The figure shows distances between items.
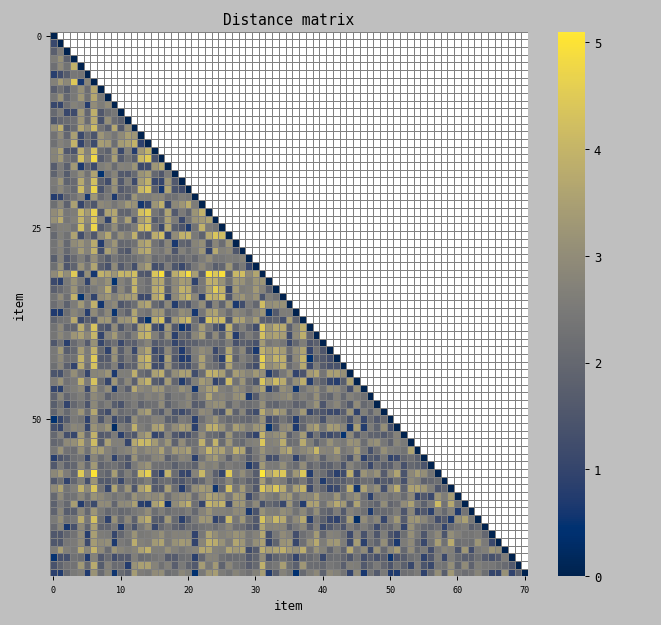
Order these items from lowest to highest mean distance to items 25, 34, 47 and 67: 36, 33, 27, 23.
36, 27, 33, 23
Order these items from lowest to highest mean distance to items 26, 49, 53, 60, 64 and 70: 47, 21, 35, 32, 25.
21, 47, 32, 35, 25
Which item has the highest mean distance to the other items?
31
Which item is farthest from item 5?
23
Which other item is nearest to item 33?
26
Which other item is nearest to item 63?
45
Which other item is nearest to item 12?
15
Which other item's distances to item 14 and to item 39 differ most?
37
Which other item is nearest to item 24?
59
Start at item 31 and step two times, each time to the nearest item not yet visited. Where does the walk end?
4
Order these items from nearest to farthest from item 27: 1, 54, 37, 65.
1, 65, 37, 54
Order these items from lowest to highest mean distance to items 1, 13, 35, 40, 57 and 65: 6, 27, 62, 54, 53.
27, 62, 53, 54, 6
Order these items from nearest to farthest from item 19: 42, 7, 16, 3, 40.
42, 16, 40, 7, 3
